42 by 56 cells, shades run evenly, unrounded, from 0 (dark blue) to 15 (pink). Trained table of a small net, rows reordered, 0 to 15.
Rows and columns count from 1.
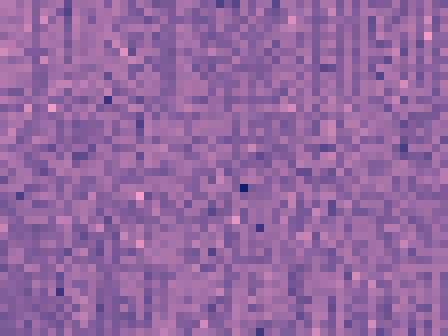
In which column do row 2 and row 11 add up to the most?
42
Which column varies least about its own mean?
23
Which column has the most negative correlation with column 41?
56
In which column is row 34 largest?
25
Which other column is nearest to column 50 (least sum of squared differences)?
12
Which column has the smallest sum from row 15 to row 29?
33
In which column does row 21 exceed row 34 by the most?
38
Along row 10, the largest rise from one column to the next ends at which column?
49
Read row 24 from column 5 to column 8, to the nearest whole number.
7 8 9 7
